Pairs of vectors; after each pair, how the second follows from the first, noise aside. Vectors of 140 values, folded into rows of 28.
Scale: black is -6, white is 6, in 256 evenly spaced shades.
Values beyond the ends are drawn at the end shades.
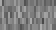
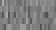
negated, partly zeroed.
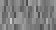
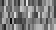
negated, scaled up.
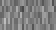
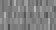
wrapped around, negated, partly zeroed.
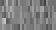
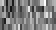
negated, scaled up.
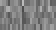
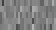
wrapped around, negated, partly zeroed.
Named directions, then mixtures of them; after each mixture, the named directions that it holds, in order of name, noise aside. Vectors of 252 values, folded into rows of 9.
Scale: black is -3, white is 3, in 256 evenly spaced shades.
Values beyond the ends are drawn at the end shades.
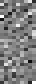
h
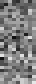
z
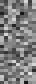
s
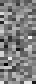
h, s, z.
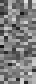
s.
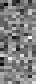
z.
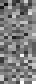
h, s, z.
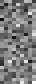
h, z.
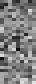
z.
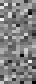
h, s, z.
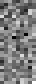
h, z.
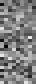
h, s, z.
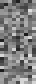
z.
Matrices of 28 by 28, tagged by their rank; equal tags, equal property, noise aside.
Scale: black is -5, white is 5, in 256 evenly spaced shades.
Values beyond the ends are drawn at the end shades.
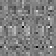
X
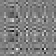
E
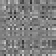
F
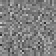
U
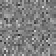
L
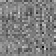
L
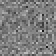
U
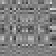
E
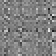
F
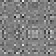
F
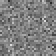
U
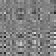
E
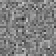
U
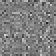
U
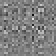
F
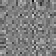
X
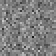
U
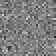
U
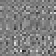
X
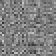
X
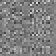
X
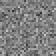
U
